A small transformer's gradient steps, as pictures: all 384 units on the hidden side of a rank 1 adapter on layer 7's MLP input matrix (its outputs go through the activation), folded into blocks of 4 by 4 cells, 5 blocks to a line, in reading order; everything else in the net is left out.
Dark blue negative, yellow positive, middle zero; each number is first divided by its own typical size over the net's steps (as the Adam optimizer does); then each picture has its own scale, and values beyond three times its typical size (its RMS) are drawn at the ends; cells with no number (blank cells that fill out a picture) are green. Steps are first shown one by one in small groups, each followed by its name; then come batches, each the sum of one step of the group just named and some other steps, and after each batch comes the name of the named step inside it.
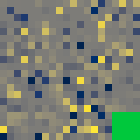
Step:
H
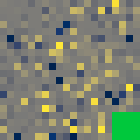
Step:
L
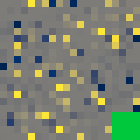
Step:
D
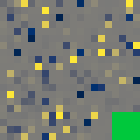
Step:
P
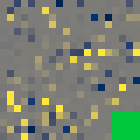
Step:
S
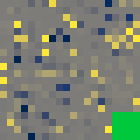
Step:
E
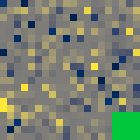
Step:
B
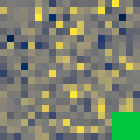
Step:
L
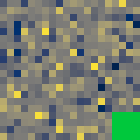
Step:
B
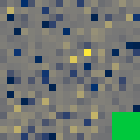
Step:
H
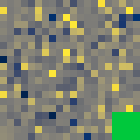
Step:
E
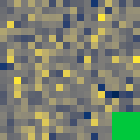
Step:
D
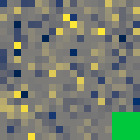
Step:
B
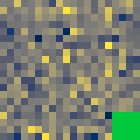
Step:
H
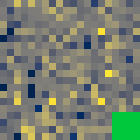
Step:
D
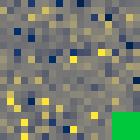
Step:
S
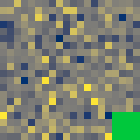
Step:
L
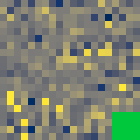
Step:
S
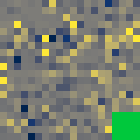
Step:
E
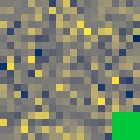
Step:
D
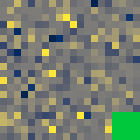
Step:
E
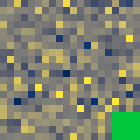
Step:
B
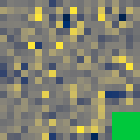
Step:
L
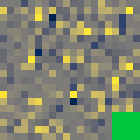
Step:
B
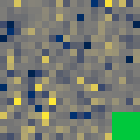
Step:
H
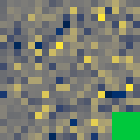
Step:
L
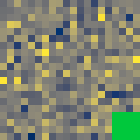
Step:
E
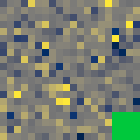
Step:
B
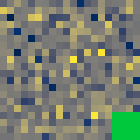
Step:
P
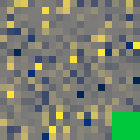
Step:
P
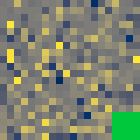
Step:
L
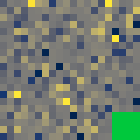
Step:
H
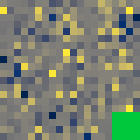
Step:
H
